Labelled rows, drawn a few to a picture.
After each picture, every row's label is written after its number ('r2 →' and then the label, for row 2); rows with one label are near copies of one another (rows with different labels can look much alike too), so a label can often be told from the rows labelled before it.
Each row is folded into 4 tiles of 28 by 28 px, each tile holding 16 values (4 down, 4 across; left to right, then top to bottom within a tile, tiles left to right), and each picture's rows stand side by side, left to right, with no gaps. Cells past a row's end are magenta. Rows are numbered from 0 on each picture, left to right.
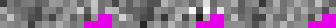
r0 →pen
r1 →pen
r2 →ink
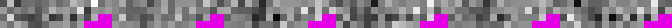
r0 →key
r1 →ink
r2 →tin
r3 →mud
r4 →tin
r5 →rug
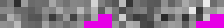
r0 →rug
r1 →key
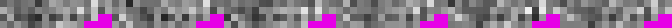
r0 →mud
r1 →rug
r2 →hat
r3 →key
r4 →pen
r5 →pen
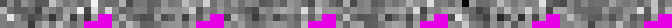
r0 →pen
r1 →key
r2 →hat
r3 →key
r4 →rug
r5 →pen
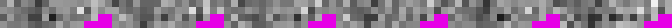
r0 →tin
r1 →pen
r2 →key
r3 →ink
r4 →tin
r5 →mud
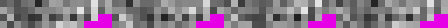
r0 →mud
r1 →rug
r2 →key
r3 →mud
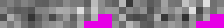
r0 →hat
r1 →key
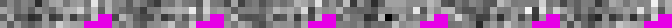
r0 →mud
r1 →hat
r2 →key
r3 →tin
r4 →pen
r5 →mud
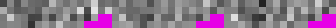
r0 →pen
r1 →ink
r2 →ink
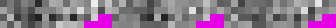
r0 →mud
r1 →tin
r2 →key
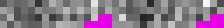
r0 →mud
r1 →ink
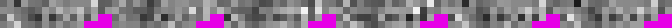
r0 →rug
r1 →tin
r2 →hat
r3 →key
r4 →rug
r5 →rug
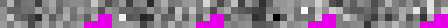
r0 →ink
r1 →ink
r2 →tin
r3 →pen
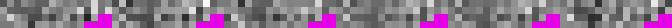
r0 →pen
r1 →key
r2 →rug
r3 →key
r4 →key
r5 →ink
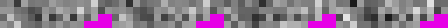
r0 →rug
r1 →rug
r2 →mud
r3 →rug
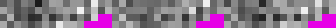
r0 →mud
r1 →key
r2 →mud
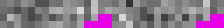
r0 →hat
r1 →rug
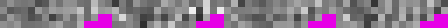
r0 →hat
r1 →pen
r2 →key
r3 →ink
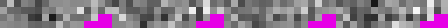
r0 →tin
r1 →pen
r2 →key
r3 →mud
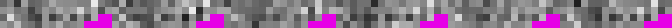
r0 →rug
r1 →key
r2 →pen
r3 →mud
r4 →ink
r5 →rug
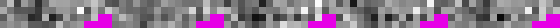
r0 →tin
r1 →pen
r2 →mud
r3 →rug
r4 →tin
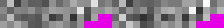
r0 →key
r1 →key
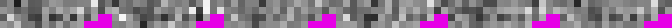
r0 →rug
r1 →pen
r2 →ink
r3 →ink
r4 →hat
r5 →rug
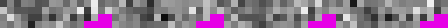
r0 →pen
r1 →tin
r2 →key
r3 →rug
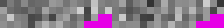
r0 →pen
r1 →ink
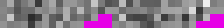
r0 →ink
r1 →key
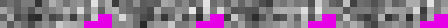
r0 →mud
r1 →pen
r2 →hat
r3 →key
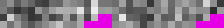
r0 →hat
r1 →ink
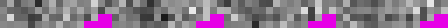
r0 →ink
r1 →tin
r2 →pen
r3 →key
